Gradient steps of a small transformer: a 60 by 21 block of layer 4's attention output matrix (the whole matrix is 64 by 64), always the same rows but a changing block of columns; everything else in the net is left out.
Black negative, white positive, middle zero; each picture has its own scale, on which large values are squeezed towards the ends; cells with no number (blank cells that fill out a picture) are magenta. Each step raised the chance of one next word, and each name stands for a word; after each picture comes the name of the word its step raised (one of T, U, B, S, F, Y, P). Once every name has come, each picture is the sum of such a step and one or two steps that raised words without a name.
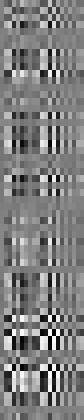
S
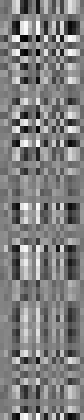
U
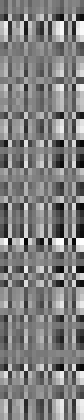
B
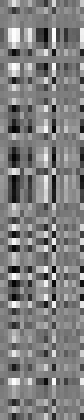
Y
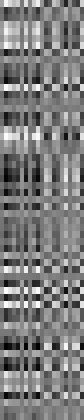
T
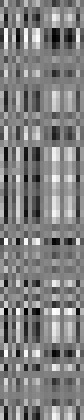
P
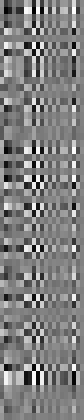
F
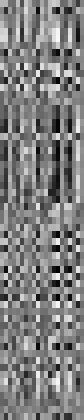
Y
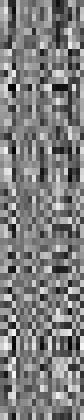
T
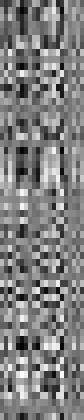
T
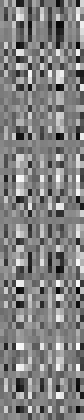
T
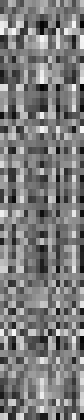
U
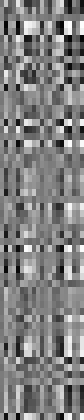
U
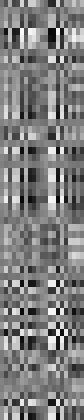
P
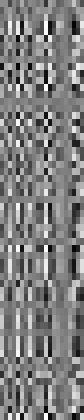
U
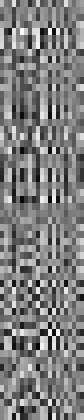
T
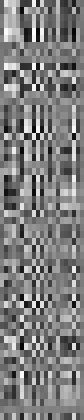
Y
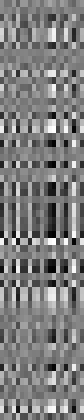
B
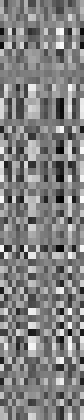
F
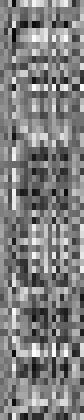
P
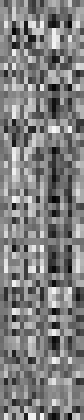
U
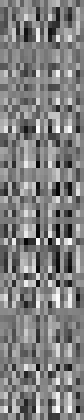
B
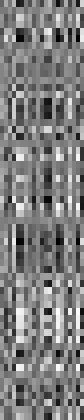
P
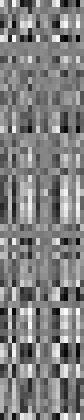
P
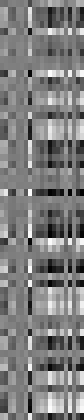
B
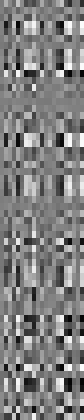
S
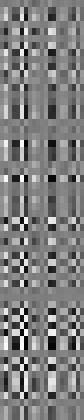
S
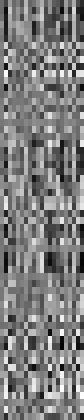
S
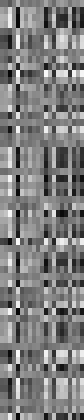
P
